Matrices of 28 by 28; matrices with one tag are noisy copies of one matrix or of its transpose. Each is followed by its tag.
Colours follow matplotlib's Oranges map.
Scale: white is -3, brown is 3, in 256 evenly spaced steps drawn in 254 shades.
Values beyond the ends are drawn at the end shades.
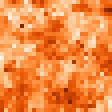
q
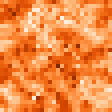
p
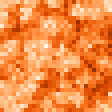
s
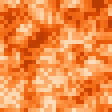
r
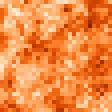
q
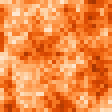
q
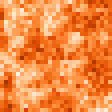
q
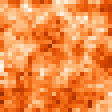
q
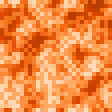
r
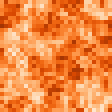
p
